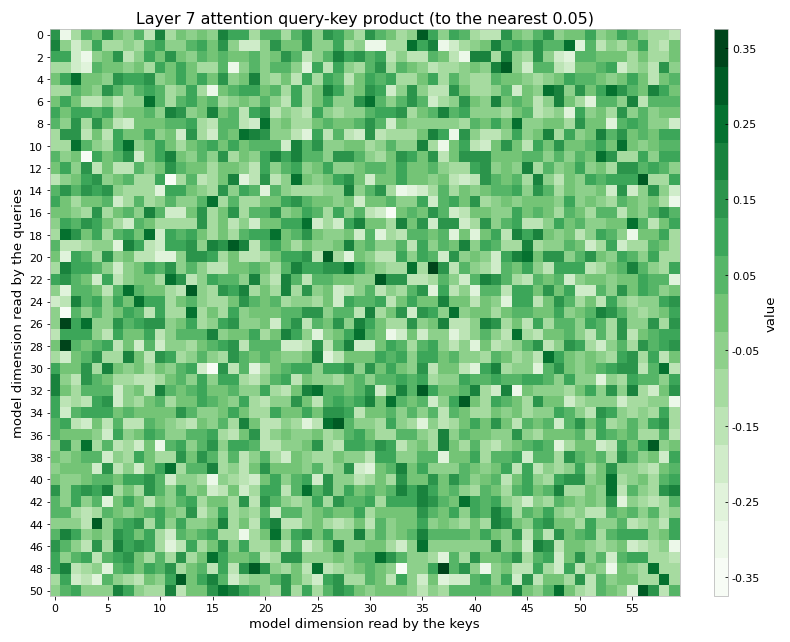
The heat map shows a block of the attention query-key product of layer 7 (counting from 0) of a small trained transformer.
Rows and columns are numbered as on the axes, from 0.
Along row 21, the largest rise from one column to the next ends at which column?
36
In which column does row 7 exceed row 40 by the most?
15
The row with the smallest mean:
3
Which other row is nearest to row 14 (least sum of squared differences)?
37
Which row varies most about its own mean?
48
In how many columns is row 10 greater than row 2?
28
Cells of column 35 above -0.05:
35
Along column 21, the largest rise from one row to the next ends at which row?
44
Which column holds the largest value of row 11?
52
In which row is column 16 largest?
50
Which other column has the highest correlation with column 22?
41
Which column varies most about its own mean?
1
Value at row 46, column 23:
0.05
